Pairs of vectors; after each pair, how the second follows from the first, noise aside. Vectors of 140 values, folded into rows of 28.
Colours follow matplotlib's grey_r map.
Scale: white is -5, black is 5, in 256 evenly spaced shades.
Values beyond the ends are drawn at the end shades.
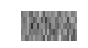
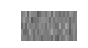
reversed, negated, shrunk.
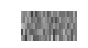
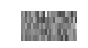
reversed.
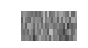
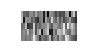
negated, scaled up.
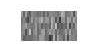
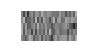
wrapped around.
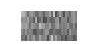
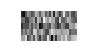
negated, scaled up.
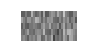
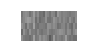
reversed, shrunk.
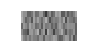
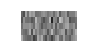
reversed.
